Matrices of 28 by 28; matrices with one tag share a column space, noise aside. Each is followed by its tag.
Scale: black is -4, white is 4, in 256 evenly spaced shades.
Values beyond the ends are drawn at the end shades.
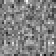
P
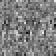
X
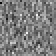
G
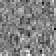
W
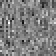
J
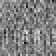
P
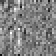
P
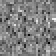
G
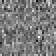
P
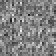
G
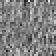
W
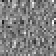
J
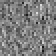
G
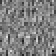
W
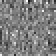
P
